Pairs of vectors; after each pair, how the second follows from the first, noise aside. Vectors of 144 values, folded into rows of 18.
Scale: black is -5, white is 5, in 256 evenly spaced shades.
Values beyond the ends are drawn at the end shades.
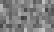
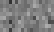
reversed, negated, partly zeroed.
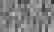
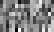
scaled up.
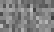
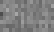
reversed, shrunk.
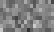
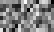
reversed, negated, scaled up.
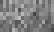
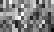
scaled up.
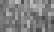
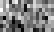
reversed, negated, scaled up.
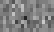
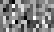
scaled up.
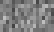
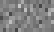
reversed, partly zeroed.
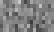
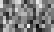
scaled up.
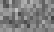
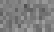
reversed, shrunk.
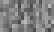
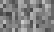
reversed, negated.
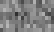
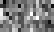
reversed, negated, scaled up.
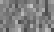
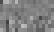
reversed, partly zeroed.
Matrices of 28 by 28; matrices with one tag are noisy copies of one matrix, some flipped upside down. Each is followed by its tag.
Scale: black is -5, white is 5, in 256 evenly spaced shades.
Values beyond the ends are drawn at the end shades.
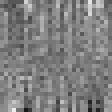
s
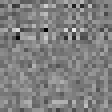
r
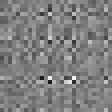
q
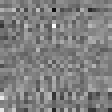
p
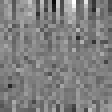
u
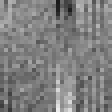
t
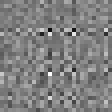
q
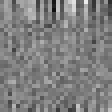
u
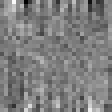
s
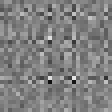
q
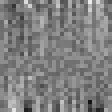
s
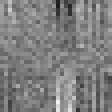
t
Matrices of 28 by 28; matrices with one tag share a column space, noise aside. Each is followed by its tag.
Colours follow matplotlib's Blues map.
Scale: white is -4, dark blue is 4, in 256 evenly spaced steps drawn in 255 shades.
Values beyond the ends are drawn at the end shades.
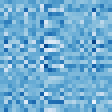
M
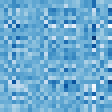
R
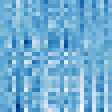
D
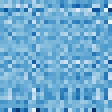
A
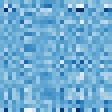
A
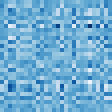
R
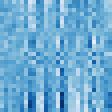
D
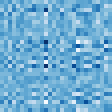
M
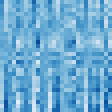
D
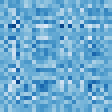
R
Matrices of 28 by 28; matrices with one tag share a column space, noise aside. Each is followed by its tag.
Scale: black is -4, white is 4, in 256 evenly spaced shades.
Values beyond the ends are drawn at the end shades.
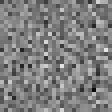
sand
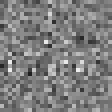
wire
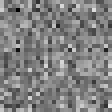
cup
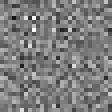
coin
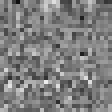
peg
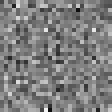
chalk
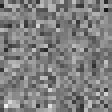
cup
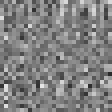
peg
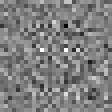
sand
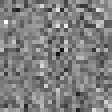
cup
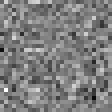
sand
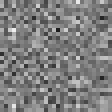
coin
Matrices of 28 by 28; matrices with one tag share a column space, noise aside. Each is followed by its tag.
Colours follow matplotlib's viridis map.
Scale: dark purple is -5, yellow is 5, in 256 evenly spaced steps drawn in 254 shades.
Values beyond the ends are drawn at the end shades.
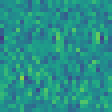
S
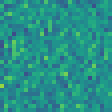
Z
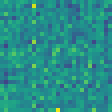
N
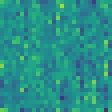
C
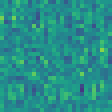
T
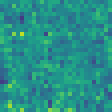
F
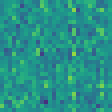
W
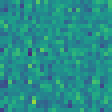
W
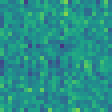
C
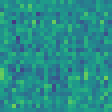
S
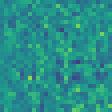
Z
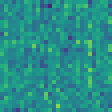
N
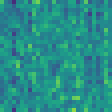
C
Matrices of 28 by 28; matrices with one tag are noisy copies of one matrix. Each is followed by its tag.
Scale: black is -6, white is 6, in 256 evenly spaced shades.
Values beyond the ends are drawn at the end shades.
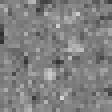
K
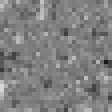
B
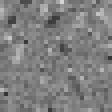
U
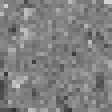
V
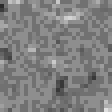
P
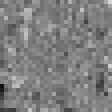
V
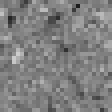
U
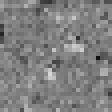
K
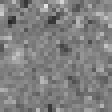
U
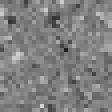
U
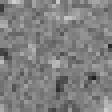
P
